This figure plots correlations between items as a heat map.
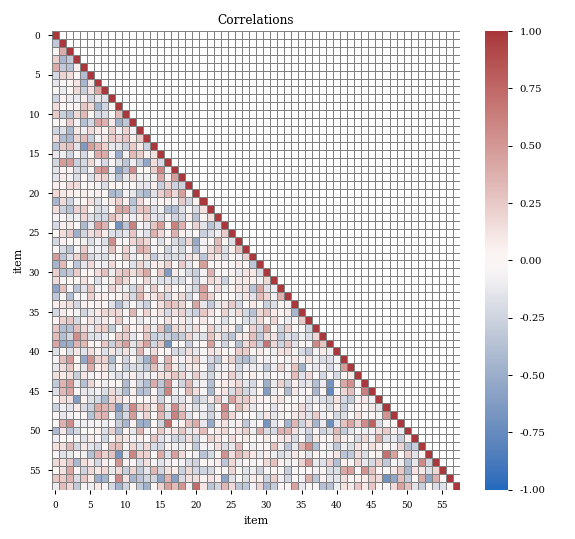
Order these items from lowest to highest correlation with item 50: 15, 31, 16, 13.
31, 13, 16, 15
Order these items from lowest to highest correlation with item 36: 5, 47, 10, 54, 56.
47, 10, 5, 56, 54
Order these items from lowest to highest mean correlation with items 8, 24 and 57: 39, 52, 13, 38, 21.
39, 38, 13, 52, 21
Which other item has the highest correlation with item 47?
53
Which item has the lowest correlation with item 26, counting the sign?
20
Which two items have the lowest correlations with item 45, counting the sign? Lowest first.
39, 30
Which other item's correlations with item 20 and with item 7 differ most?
57
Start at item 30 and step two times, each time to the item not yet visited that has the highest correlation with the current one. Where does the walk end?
37
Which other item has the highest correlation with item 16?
49
